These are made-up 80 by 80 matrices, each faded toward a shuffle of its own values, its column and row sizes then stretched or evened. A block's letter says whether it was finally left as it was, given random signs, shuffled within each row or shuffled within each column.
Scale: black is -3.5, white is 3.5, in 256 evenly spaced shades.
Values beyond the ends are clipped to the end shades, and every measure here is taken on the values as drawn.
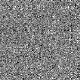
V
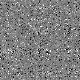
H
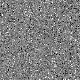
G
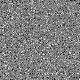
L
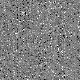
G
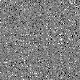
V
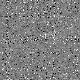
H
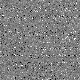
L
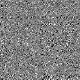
V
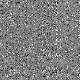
V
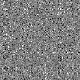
V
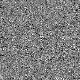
H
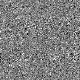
H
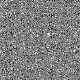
H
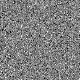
G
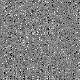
V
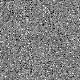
G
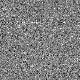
L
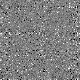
V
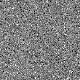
G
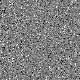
G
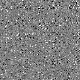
V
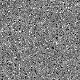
G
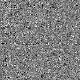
H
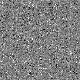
G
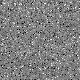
L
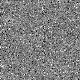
G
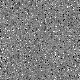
G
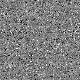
L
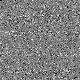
L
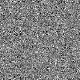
H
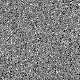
G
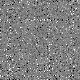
H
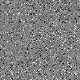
V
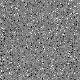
G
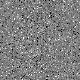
G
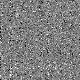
G
